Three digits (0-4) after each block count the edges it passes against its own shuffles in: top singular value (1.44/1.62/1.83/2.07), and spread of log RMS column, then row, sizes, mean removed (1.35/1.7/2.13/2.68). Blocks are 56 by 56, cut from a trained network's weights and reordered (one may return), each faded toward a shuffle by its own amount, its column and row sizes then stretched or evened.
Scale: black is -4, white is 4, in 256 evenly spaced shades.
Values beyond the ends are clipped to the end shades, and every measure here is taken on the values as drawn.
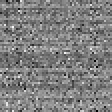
2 2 0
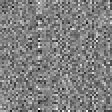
4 3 1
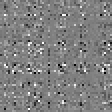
0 4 4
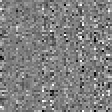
2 4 1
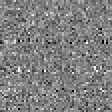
0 1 3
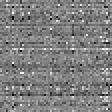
4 3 2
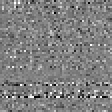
2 0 4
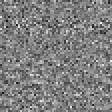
1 0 3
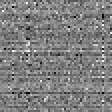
3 2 1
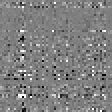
2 4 4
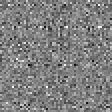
1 1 3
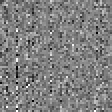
0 4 1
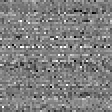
1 0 4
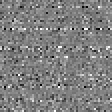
1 2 4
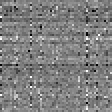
3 3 1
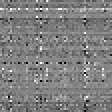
4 3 3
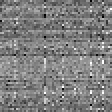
4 3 0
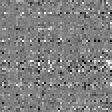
0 3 4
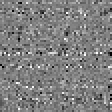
0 2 4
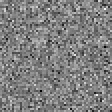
0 0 0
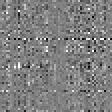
3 4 3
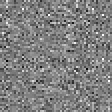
2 3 2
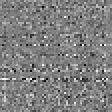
3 2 4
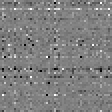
2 2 3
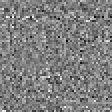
2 0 3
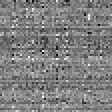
3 3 0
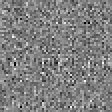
1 2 2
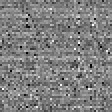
1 1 1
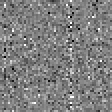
0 3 1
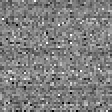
0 1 2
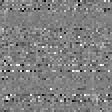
1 1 4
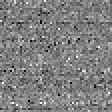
0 0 1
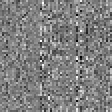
4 4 0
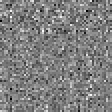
2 2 3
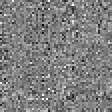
2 3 1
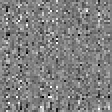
2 4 1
